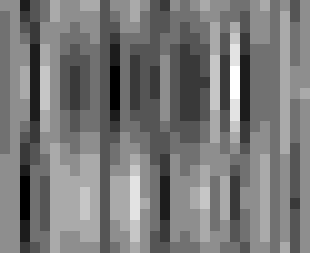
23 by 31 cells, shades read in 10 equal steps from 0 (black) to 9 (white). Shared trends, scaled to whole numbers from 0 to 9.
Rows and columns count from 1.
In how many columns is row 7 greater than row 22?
7
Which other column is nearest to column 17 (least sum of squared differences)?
3
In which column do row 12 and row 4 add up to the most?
24
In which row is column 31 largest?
9
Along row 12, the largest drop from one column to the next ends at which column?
25
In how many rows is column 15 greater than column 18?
2
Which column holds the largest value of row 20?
14
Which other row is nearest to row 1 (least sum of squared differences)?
22
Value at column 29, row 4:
6
